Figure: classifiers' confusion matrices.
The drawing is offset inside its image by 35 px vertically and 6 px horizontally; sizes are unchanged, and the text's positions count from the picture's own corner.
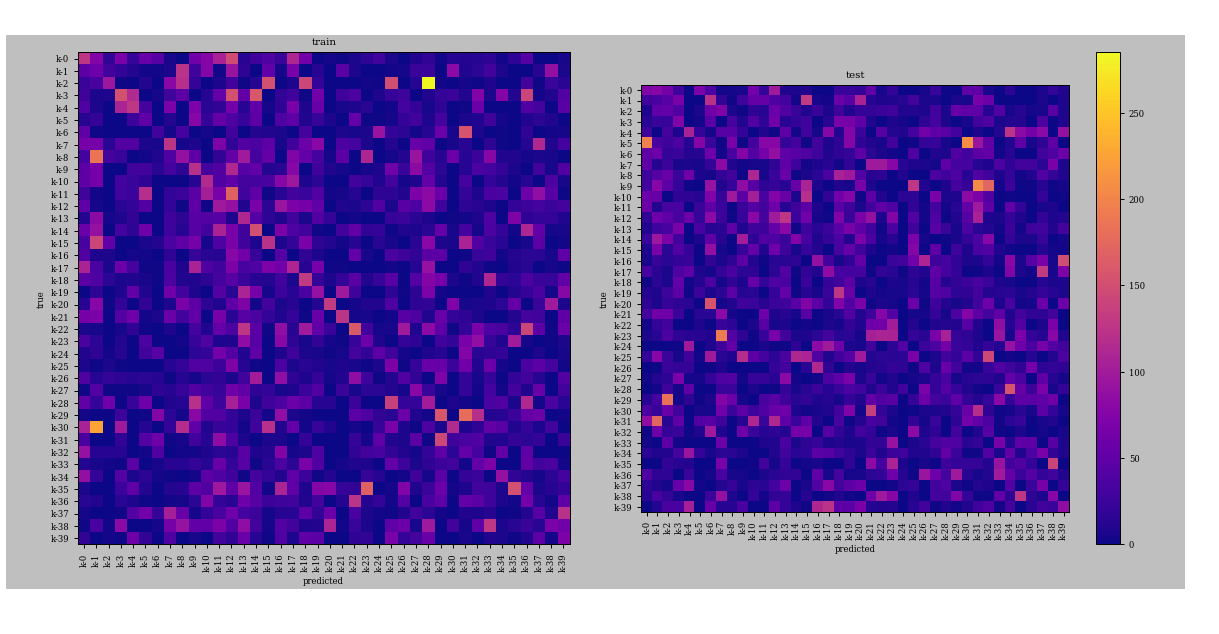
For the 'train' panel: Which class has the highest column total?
k-12
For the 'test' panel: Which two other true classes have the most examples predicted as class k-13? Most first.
k-12, k-27
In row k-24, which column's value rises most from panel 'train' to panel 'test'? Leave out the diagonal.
k-4
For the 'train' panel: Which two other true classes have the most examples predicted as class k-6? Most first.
k-29, k-31
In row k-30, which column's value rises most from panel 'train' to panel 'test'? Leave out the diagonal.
k-21
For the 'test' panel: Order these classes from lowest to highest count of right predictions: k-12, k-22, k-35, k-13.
k-35, k-22, k-13, k-12
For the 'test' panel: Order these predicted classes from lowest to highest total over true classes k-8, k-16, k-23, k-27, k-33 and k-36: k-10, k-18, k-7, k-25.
k-25, k-10, k-18, k-7
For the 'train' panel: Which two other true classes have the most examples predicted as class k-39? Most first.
k-37, k-19
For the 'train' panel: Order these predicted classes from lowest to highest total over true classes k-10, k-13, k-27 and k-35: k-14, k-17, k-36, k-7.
k-7, k-36, k-14, k-17
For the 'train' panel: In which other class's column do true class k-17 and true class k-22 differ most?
k-36
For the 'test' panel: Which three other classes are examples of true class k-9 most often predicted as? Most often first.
k-31, k-32, k-25
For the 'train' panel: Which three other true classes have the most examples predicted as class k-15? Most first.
k-2, k-30, k-17
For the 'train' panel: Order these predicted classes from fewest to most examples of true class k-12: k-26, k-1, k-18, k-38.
k-1, k-38, k-26, k-18
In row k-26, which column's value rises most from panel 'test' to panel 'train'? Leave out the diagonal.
k-14
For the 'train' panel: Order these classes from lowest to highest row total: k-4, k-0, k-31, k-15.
k-31, k-4, k-15, k-0
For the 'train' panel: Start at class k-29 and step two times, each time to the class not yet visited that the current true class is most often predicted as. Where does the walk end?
k-11
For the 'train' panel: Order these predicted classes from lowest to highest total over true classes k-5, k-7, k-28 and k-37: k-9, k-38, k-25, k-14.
k-38, k-14, k-25, k-9
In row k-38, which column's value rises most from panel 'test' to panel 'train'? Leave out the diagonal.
k-20
